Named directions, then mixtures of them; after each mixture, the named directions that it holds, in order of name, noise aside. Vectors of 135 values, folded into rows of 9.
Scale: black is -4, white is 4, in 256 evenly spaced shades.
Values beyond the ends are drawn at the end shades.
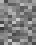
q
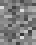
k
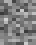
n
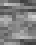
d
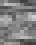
d.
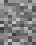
q.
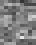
d, k.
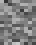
n, q.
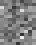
k.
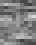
d.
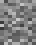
q.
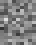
n, q.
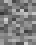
n.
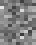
k.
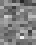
d, k.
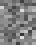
k.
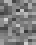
n.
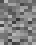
q.
